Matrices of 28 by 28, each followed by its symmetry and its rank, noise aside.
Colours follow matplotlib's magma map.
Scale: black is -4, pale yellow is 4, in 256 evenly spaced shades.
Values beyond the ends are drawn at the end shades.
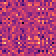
no symmetry, rank three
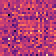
no symmetry, rank five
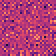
symmetric, rank five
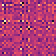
no symmetry, rank three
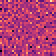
antisymmetric, rank four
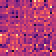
symmetric, rank three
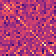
symmetric, rank five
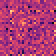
symmetric, rank four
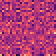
no symmetry, rank three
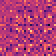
symmetric, rank three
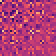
symmetric, rank four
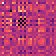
symmetric, rank three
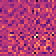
symmetric, rank three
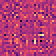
symmetric, rank four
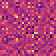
symmetric, rank four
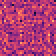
no symmetry, rank five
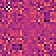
symmetric, rank three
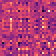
no symmetry, rank three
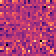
symmetric, rank three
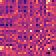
symmetric, rank three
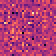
no symmetry, rank five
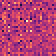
no symmetry, rank three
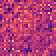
symmetric, rank five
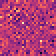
symmetric, rank five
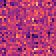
no symmetry, rank five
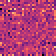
no symmetry, rank five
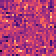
no symmetry, rank five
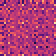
symmetric, rank three
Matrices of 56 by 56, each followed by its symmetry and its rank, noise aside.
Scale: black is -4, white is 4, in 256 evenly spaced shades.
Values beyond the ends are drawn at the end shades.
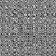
no symmetry, rank five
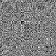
symmetric, rank four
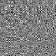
symmetric, rank five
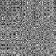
no symmetry, rank five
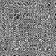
symmetric, rank six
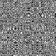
antisymmetric, rank six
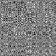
no symmetry, rank five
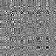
no symmetry, rank four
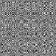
no symmetry, rank four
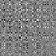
antisymmetric, rank four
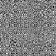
antisymmetric, rank six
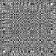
symmetric, rank four
